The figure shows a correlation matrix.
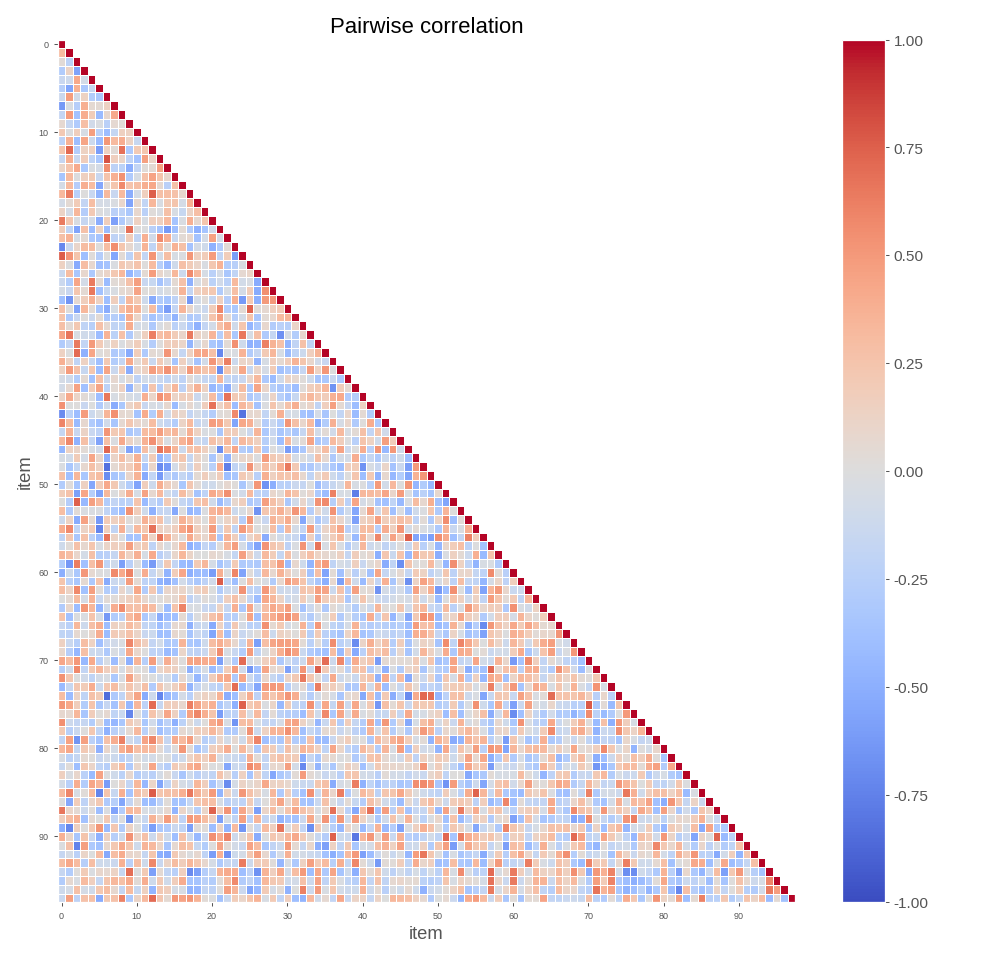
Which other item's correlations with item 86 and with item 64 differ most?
8
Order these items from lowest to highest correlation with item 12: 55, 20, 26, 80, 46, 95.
95, 46, 20, 80, 26, 55
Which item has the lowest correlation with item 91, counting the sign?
2
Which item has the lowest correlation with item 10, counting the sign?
50
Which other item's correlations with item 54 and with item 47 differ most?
56
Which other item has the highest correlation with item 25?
30
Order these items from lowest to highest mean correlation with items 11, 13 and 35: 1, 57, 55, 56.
57, 55, 1, 56
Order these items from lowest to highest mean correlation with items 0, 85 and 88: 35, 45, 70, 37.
45, 35, 37, 70
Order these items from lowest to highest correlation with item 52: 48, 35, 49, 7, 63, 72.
7, 72, 48, 63, 49, 35
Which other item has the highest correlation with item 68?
90
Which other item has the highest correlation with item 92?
48
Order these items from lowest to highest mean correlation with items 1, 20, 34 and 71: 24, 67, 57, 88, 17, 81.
81, 67, 17, 88, 24, 57
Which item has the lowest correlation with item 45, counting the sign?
59
